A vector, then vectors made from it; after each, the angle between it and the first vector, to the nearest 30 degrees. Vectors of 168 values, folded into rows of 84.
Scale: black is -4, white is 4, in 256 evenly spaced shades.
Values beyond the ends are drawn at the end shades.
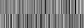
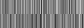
60 degrees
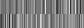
150 degrees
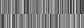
120 degrees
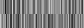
60 degrees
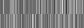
90 degrees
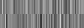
60 degrees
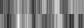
90 degrees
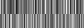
150 degrees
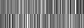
150 degrees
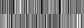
90 degrees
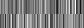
150 degrees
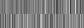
150 degrees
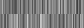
120 degrees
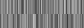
90 degrees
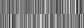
150 degrees
